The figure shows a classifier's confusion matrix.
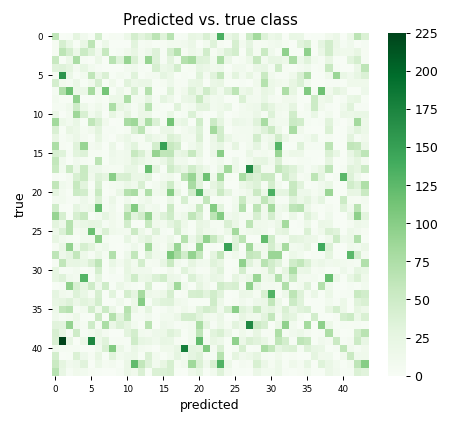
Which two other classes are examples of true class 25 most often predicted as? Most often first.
5, 2
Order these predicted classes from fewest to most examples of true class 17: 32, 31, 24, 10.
10, 32, 31, 24
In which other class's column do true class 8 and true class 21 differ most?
3
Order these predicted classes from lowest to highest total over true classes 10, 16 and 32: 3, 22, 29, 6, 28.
22, 29, 28, 6, 3
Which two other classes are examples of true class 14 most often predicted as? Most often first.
15, 31
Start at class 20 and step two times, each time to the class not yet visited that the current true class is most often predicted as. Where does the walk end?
33
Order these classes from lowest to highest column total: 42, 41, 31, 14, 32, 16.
14, 41, 32, 31, 42, 16
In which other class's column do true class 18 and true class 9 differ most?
40
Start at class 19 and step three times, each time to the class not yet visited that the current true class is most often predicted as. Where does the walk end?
23
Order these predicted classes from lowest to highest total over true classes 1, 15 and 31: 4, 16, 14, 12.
12, 16, 14, 4
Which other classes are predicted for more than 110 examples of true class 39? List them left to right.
1, 5, 20
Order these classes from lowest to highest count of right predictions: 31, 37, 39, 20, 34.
34, 39, 31, 37, 20
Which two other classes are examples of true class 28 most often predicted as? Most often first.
41, 16
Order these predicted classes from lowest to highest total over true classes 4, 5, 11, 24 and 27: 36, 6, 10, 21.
36, 21, 6, 10
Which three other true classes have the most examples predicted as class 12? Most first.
34, 33, 42
